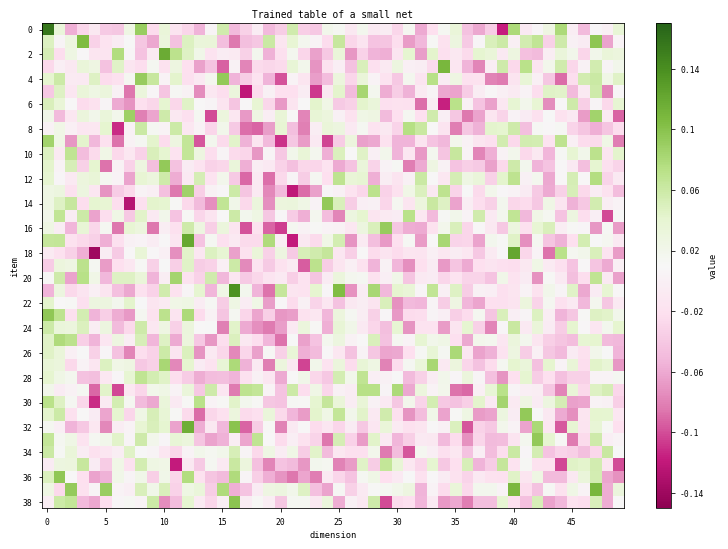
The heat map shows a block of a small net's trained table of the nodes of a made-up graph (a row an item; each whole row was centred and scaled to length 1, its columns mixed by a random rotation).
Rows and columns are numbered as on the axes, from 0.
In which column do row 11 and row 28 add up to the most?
10
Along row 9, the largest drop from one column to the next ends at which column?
13
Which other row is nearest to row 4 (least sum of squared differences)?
28
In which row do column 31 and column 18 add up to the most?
15
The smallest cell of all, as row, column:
18, 4
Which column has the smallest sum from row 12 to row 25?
19
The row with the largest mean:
37
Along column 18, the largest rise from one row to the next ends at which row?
33
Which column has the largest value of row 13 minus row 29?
16
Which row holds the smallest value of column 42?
20
